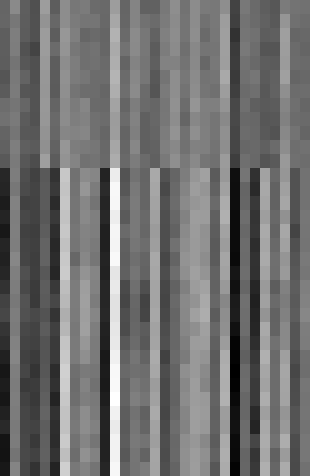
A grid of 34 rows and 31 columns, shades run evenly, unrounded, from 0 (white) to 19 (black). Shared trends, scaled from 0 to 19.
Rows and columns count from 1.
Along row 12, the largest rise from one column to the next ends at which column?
24
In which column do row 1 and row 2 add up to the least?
12
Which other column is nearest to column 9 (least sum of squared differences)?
21
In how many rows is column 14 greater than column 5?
12
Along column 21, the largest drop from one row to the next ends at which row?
13
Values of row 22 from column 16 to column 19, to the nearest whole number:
7 14 11 9
